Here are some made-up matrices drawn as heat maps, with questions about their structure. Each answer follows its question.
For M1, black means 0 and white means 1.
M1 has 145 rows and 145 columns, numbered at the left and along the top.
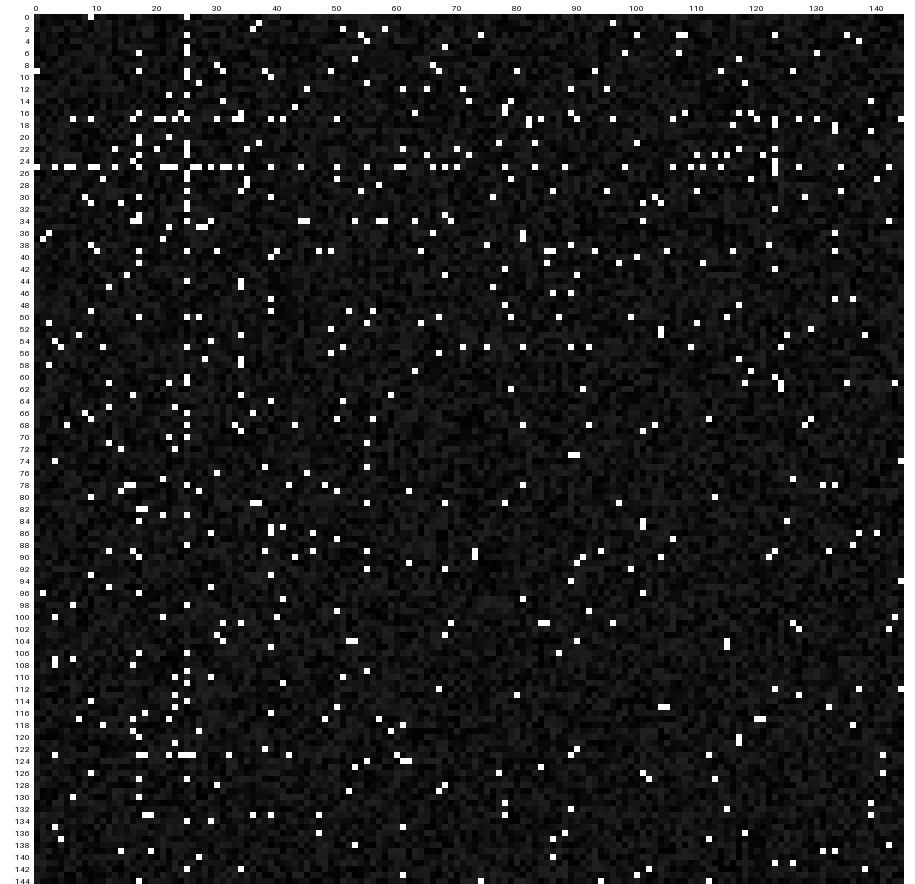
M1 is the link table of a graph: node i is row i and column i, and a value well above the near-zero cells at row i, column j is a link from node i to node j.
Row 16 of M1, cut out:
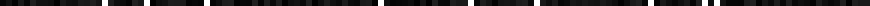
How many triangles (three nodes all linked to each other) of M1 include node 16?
2
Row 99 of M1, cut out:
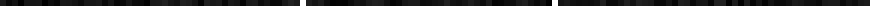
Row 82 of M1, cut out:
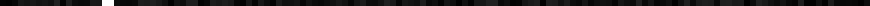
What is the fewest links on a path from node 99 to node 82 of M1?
3
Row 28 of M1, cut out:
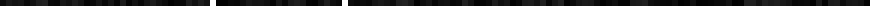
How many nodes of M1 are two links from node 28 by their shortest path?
4
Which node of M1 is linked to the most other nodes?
node 25
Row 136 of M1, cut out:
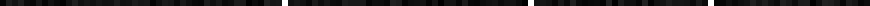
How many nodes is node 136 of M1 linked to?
3
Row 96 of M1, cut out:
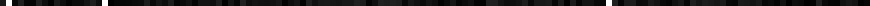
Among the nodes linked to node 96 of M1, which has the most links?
node 17
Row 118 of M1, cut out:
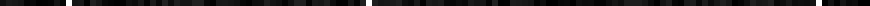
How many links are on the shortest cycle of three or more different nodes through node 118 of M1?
5
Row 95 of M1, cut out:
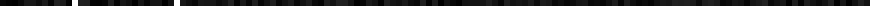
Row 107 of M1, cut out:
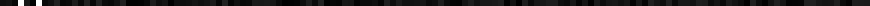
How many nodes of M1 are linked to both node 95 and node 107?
0
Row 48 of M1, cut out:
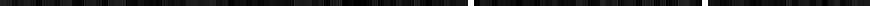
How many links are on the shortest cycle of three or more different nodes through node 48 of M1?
4
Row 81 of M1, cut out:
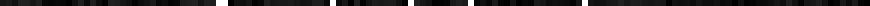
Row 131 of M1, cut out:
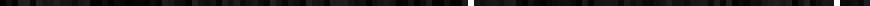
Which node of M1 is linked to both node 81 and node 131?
node 78
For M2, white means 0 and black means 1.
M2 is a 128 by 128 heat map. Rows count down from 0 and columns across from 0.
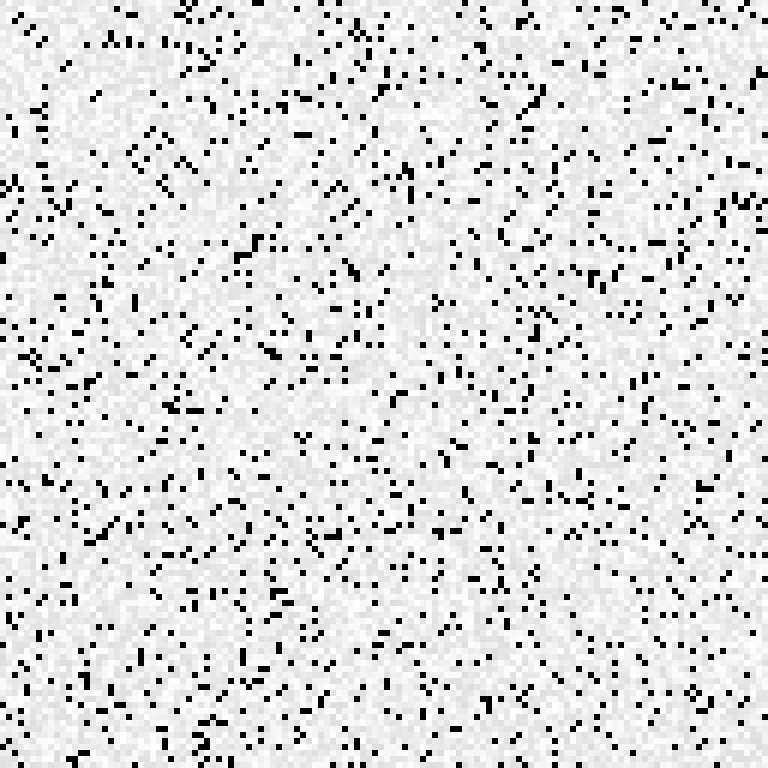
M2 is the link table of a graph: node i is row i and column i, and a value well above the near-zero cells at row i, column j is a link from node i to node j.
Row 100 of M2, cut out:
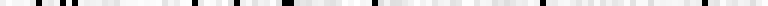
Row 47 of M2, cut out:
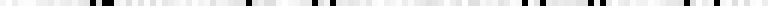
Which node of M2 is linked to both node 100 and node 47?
node 90
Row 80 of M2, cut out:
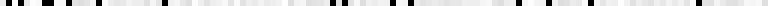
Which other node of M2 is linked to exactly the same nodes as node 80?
node 31
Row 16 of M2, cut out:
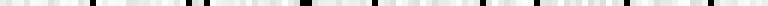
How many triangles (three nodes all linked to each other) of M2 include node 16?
4
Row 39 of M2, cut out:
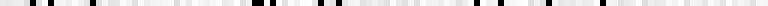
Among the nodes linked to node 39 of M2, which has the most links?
node 83
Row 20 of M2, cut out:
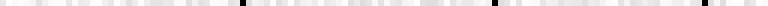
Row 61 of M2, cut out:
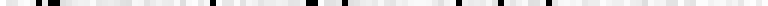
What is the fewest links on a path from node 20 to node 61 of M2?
4
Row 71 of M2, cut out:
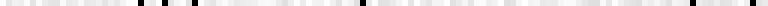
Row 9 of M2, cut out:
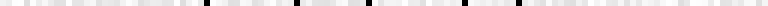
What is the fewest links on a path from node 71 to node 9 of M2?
4
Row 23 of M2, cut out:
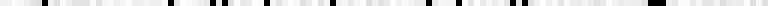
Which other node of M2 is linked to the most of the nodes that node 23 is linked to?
node 40
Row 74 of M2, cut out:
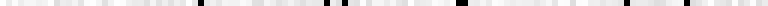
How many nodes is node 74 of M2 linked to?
7
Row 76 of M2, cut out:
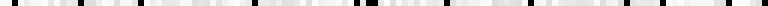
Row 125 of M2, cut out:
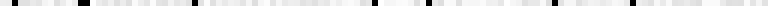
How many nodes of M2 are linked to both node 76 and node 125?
3
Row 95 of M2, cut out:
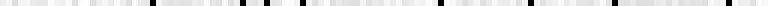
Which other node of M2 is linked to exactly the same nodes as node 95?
node 75
